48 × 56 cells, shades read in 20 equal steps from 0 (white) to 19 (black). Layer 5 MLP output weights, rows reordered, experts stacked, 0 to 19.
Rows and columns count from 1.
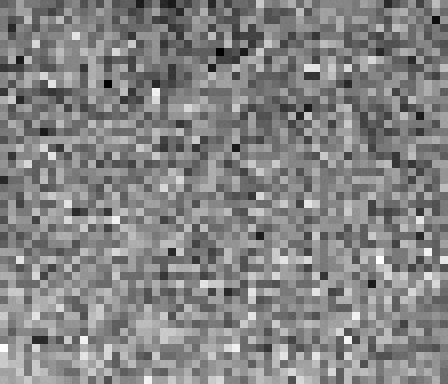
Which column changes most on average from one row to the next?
39
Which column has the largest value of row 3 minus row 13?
20
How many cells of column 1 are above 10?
14
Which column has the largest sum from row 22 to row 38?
31
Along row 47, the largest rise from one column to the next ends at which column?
43
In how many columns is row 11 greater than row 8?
26
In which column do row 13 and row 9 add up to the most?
3
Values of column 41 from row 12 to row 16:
11 7 11 9 9
